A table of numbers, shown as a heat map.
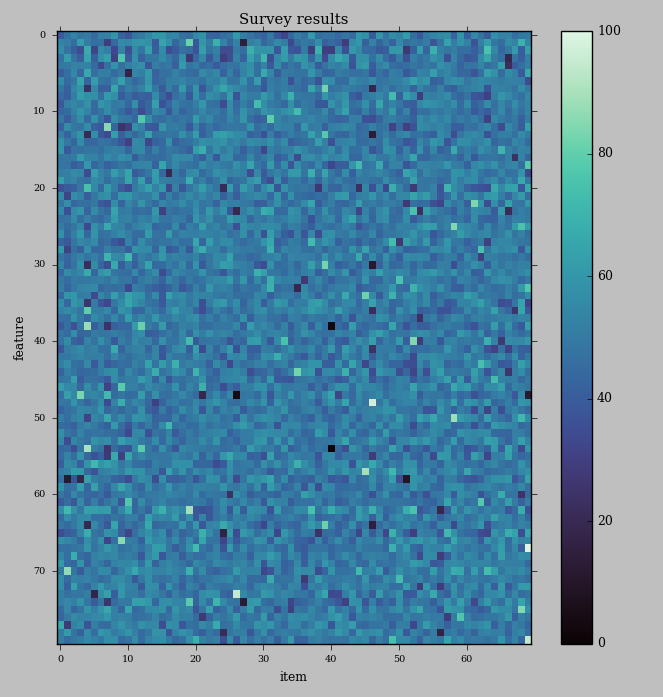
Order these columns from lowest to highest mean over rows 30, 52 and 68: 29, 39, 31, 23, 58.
58, 29, 23, 31, 39
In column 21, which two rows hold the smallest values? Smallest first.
47, 76
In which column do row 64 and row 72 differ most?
46
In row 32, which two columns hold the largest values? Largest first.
50, 31
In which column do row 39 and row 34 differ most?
45
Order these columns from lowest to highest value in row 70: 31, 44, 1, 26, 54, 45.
31, 54, 45, 26, 44, 1
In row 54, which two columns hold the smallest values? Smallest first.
40, 7
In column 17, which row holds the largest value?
43
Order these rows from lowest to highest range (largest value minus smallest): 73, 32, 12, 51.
51, 32, 12, 73
